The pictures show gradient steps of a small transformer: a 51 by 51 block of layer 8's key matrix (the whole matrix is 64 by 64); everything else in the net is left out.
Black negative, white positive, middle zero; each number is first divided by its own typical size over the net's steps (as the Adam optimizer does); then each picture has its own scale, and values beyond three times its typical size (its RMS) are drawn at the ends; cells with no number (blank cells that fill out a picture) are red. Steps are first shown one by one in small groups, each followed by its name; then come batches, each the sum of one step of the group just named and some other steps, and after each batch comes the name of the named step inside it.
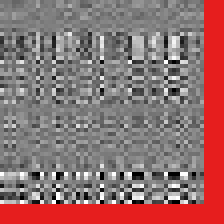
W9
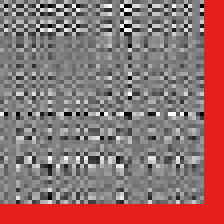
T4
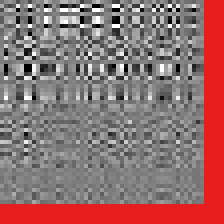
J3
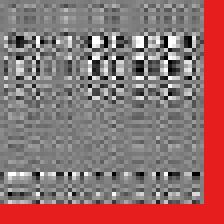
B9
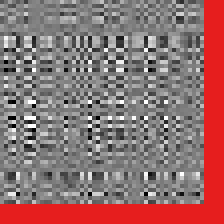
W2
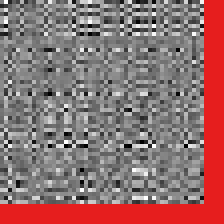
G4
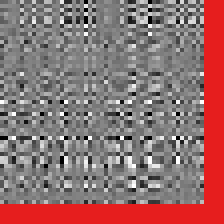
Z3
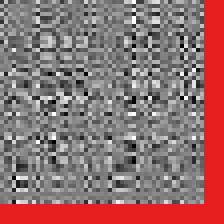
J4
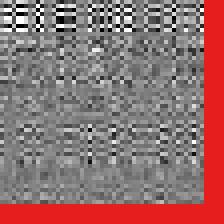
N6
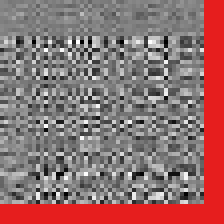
W9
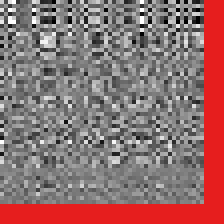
Z3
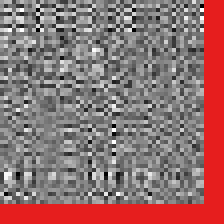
N6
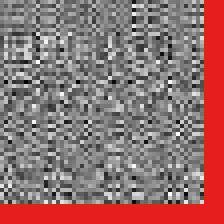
Z3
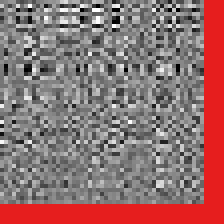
J3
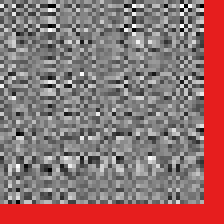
T4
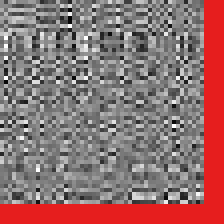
N6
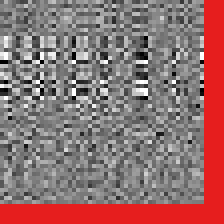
W2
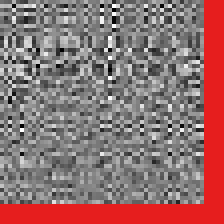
W2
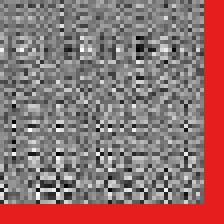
T4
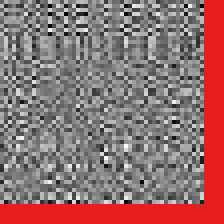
T4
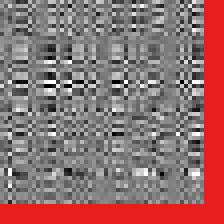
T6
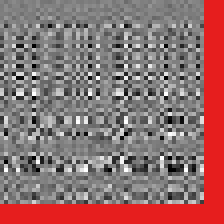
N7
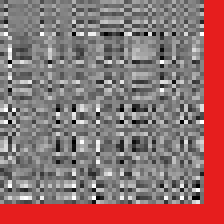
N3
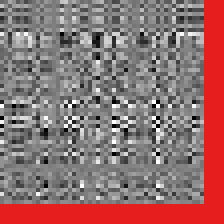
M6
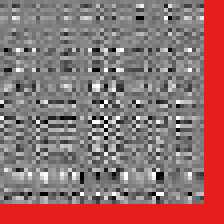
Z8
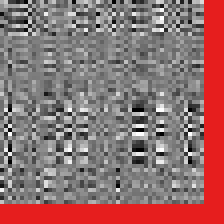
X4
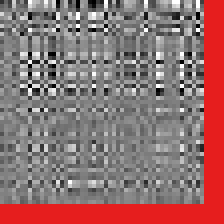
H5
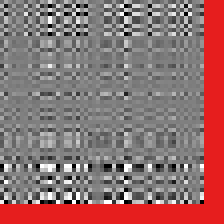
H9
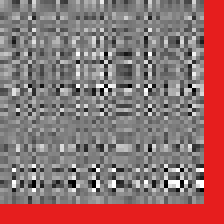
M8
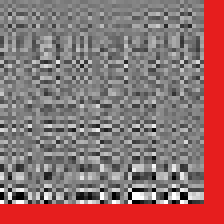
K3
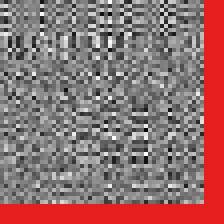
N7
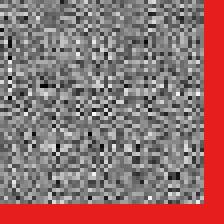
M8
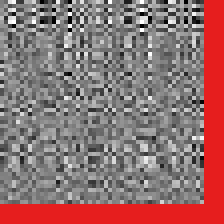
M8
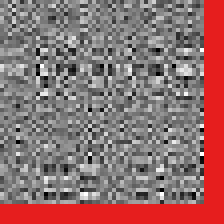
Z8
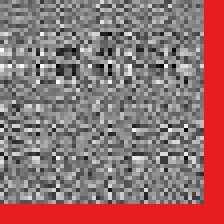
N3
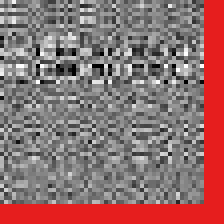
Z8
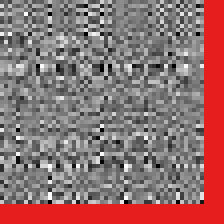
H9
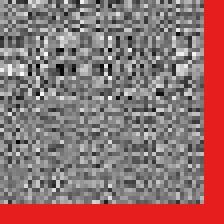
H5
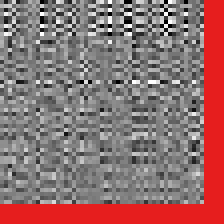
T6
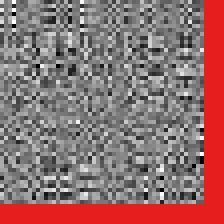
N7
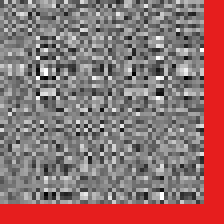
H5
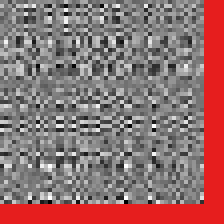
H9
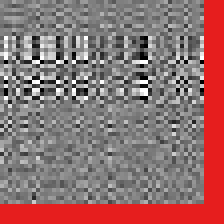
N7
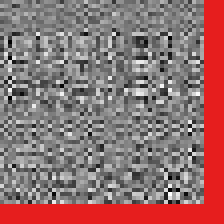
M8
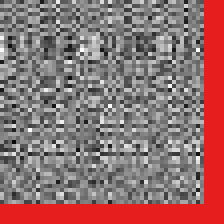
M8
